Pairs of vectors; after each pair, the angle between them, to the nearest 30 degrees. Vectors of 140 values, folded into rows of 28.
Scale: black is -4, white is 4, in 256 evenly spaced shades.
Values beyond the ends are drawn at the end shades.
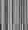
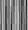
60 degrees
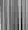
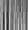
120 degrees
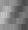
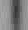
60 degrees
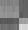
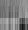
150 degrees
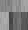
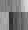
30 degrees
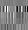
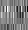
30 degrees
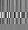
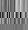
150 degrees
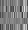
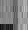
60 degrees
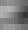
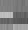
60 degrees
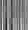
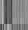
60 degrees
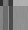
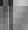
30 degrees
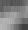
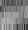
30 degrees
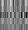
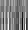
90 degrees
